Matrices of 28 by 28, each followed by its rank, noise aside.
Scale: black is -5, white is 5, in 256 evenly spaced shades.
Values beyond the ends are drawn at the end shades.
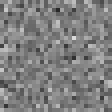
six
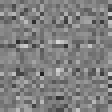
three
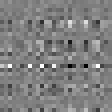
two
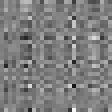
two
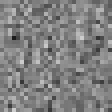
six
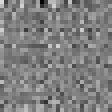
four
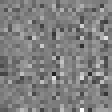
four
